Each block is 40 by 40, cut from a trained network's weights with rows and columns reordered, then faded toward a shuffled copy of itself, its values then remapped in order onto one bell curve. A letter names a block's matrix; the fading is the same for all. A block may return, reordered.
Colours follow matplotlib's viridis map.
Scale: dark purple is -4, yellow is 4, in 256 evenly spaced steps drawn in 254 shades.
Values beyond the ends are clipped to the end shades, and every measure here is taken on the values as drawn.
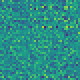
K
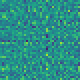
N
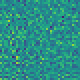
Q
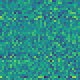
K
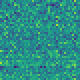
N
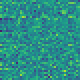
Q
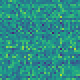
N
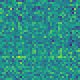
N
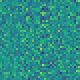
Q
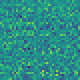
Q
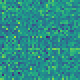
N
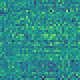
N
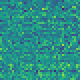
N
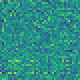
K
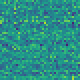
N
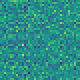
Q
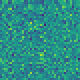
Q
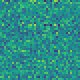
K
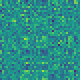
Q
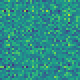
K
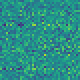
K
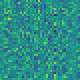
Q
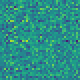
K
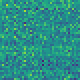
N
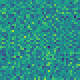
Q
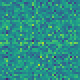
N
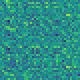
Q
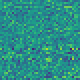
K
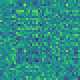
Q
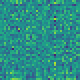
N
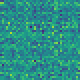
N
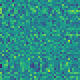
Q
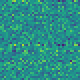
K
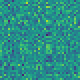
Q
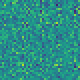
Q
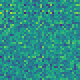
K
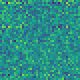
K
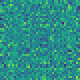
Q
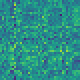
N
